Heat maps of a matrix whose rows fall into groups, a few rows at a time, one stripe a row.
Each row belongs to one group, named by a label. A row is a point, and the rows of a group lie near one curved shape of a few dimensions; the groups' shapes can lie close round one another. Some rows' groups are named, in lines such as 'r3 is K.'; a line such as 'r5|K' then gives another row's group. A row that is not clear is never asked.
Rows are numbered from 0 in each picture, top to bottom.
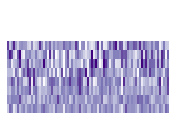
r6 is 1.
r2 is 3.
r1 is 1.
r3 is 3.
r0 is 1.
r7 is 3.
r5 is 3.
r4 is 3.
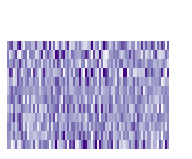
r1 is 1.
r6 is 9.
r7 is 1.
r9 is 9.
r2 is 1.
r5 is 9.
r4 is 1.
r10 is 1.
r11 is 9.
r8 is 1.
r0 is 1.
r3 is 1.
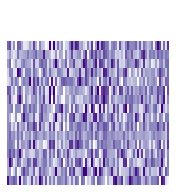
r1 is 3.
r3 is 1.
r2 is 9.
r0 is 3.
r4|3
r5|3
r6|3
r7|1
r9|3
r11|3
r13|1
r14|9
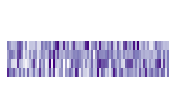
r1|3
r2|3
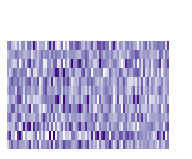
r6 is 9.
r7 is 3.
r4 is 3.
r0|3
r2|3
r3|1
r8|3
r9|3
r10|3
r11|3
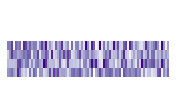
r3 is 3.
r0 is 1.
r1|3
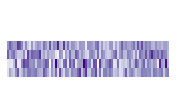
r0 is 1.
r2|9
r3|3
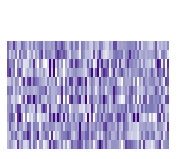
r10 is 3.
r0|1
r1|1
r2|3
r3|3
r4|3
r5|1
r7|1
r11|3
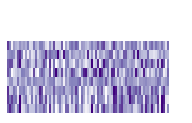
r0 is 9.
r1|9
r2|1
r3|9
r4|3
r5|1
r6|1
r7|1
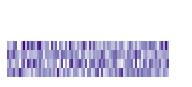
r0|9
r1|1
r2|3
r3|1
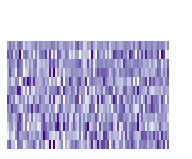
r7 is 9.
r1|1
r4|3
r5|9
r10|3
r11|3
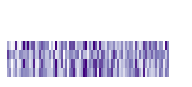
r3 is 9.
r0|9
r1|9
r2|9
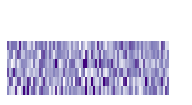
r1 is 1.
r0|1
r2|9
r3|1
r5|9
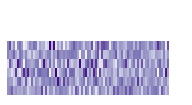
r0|3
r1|1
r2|1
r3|9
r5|1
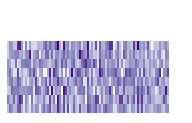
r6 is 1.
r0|9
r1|3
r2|9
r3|3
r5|9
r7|1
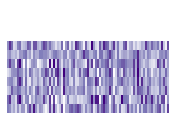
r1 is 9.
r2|3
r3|9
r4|1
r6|3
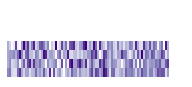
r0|9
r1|3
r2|3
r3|3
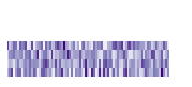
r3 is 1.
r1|3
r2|3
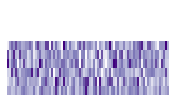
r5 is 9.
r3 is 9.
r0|9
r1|1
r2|1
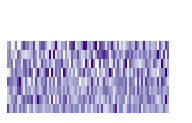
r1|3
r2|1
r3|9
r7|1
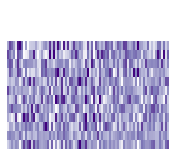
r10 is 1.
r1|3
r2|1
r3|9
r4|3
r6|1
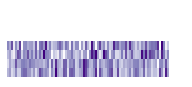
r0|1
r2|9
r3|9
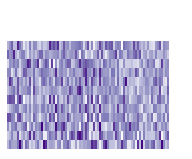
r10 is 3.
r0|3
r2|3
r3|9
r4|1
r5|3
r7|1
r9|1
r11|3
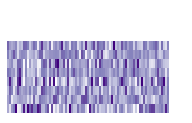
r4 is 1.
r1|1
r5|1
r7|9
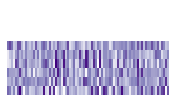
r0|1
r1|1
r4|9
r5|3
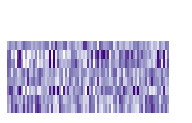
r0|9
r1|3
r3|9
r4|9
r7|9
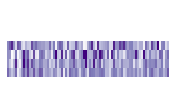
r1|9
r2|9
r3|9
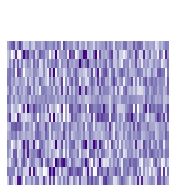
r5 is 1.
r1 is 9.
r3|3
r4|9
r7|3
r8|3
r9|9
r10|9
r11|9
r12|9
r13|1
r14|3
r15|1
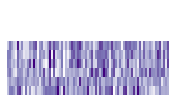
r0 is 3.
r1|3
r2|3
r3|3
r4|1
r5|9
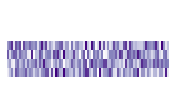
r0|1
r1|1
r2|3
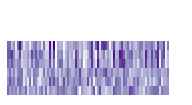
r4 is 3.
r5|1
